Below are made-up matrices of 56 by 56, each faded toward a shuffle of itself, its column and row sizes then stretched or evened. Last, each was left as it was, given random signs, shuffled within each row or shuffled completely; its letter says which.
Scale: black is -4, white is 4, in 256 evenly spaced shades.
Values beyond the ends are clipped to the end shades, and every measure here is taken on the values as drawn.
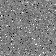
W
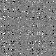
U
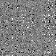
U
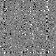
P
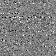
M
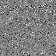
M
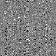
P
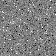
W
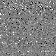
M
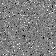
W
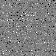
M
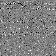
M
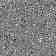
W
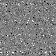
M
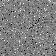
W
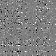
P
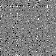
U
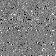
M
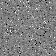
W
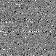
M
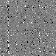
U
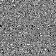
M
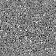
M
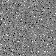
W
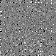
U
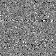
M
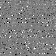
M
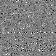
M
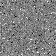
W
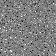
W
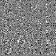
P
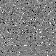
M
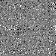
U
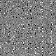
U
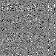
U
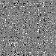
U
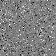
W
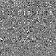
P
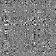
P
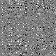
P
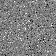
W
